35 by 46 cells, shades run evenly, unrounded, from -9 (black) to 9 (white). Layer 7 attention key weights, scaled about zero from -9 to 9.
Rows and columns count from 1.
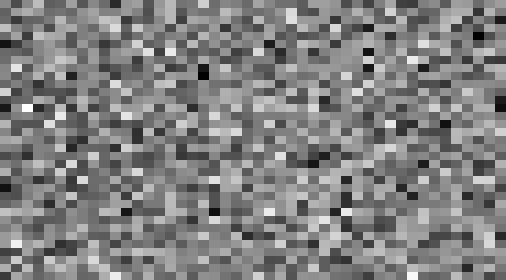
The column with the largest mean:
16
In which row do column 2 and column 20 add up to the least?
24
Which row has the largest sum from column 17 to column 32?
23
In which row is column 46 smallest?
14
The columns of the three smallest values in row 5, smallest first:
44, 36, 3
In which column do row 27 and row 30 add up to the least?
12
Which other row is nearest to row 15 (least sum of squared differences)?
22
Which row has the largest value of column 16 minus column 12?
27
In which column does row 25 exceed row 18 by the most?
13
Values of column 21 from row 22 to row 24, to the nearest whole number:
2 3 3
